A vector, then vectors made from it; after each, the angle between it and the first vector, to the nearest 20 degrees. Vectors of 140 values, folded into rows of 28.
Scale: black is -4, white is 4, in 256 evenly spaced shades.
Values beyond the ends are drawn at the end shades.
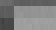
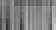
60 degrees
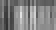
40 degrees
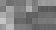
140 degrees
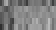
40 degrees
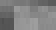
20 degrees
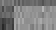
20 degrees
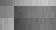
140 degrees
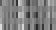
100 degrees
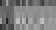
40 degrees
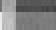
120 degrees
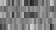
80 degrees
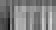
40 degrees
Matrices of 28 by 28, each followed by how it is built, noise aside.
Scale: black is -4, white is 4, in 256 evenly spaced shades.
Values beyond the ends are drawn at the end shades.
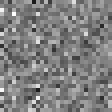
uneven columns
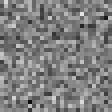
noise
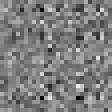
low rank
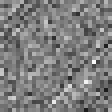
Hankel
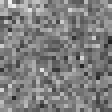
smooth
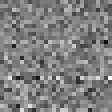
uneven rows
